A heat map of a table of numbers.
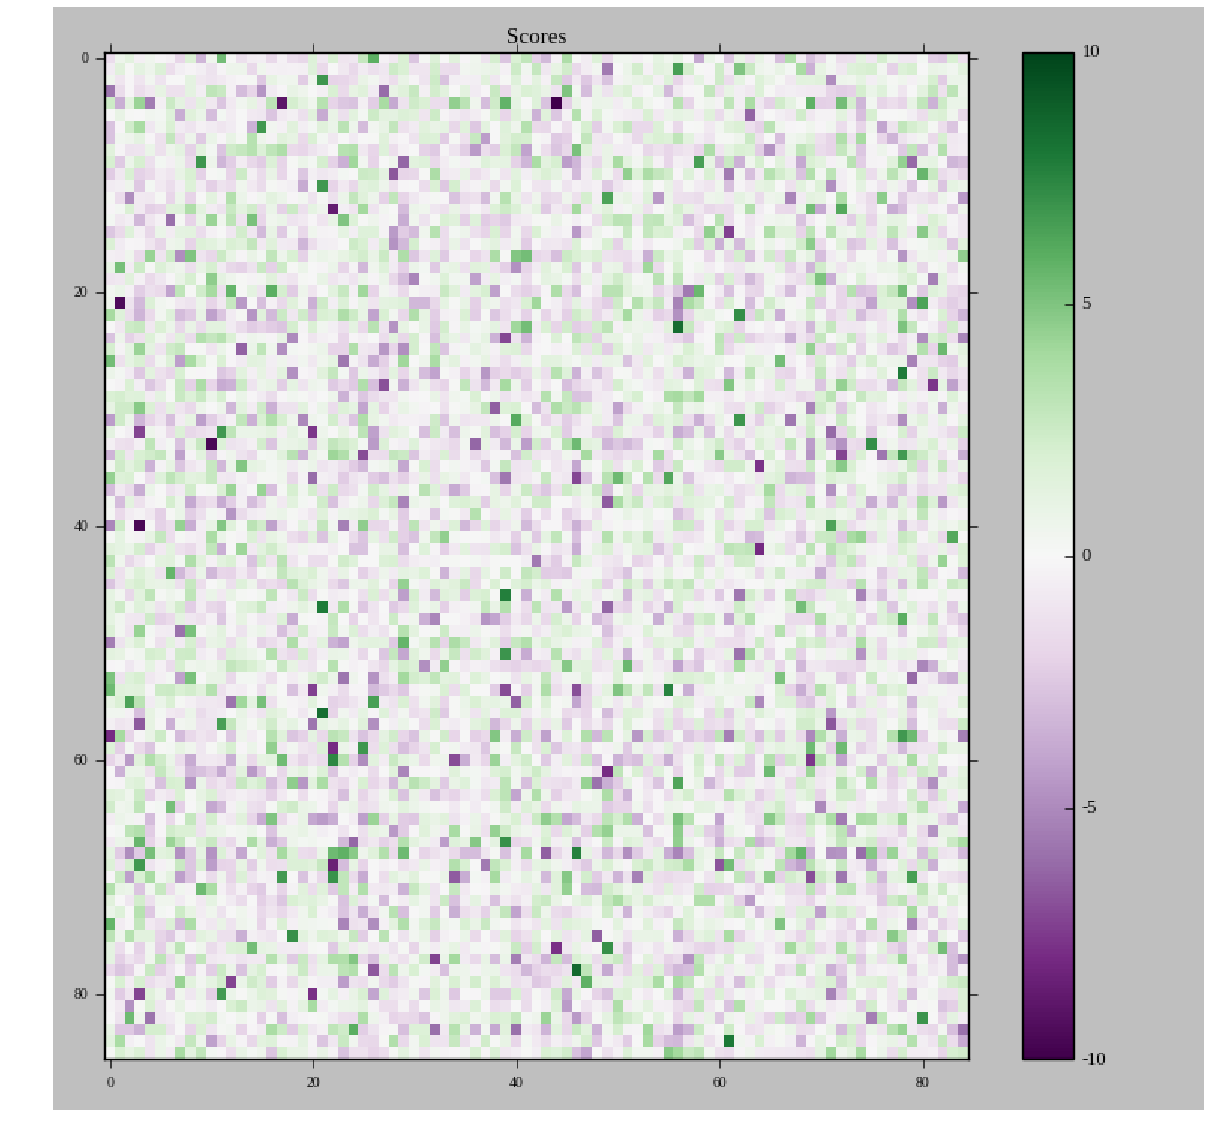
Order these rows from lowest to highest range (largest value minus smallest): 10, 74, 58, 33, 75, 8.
8, 74, 10, 75, 58, 33
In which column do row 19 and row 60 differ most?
69
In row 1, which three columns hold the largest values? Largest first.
56, 62, 68
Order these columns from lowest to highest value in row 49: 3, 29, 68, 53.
68, 53, 29, 3
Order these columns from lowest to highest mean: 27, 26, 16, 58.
26, 27, 16, 58
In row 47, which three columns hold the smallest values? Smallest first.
49, 45, 55
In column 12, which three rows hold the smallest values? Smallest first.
79, 55, 39
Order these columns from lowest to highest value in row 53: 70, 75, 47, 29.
70, 47, 75, 29
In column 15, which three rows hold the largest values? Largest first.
6, 55, 37
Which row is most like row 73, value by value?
63
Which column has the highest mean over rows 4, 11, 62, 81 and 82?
21
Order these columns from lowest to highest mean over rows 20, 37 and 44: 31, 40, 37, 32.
40, 32, 37, 31
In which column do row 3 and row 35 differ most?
64
